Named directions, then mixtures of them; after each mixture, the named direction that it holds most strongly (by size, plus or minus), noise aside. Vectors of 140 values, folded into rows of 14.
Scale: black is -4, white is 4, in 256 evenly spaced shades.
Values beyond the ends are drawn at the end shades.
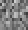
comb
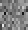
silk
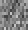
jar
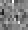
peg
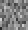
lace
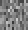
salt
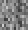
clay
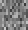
jar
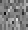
salt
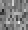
peg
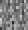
salt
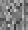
salt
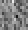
clay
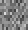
jar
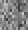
clay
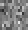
silk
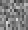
salt
